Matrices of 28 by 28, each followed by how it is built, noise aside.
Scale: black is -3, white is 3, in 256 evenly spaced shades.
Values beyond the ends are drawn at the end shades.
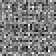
blocks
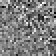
upper triangular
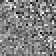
upper triangular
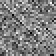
Toeplitz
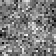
smooth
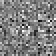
low rank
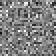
low rank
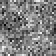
smooth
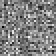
blocks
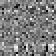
low rank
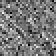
Toeplitz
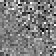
upper triangular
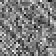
Toeplitz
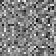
low rank
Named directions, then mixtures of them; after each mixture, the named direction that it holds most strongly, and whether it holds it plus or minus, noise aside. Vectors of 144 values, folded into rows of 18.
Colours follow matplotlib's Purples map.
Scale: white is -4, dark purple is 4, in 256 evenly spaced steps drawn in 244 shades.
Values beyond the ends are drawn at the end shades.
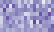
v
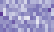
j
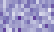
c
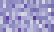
c, plus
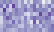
v, plus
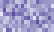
c, minus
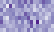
v, minus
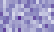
c, plus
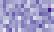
c, minus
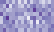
v, plus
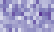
c, minus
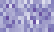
v, plus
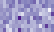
c, plus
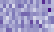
v, minus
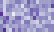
c, plus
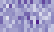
v, minus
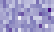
c, minus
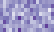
c, plus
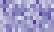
c, minus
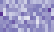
j, plus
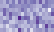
j, minus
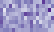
v, minus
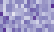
c, plus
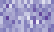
v, plus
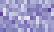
j, plus
